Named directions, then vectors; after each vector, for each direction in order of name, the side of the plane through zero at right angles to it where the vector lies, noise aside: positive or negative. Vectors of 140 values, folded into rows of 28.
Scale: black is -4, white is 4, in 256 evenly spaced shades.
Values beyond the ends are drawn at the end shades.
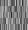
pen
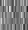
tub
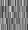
negative, positive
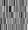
positive, negative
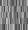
positive, positive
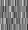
negative, positive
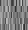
positive, positive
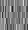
negative, positive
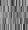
positive, positive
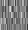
negative, positive
